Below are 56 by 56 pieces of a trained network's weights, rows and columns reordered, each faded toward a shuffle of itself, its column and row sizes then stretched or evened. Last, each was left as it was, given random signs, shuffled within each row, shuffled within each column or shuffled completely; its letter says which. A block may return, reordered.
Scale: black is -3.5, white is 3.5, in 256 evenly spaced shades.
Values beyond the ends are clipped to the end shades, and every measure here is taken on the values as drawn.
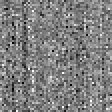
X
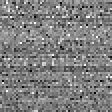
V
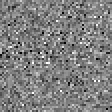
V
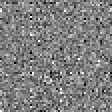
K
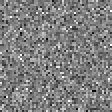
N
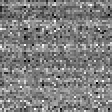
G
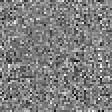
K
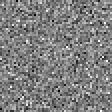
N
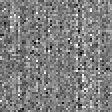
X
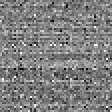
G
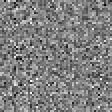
K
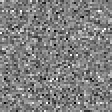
V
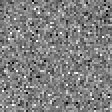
N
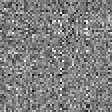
G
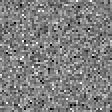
N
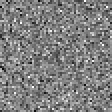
N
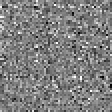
K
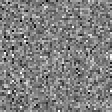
X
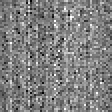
X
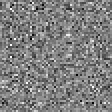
G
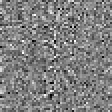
G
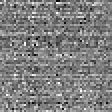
G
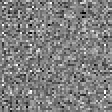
G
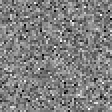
N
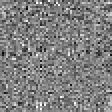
G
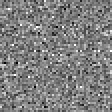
V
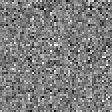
K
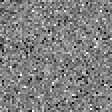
N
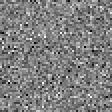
V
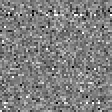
V
